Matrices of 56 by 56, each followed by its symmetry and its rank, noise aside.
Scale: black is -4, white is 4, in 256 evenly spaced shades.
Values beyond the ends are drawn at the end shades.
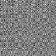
antisymmetric, rank four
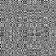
antisymmetric, rank four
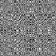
no symmetry, rank four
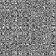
no symmetry, rank six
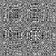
symmetric, rank four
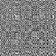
symmetric, rank five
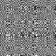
no symmetry, rank four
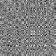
no symmetry, rank six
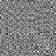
no symmetry, rank five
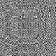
no symmetry, rank five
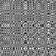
symmetric, rank four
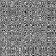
no symmetry, rank six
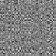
no symmetry, rank six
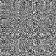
no symmetry, rank six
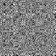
symmetric, rank six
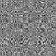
no symmetry, rank five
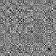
symmetric, rank six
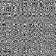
no symmetry, rank five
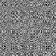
symmetric, rank five
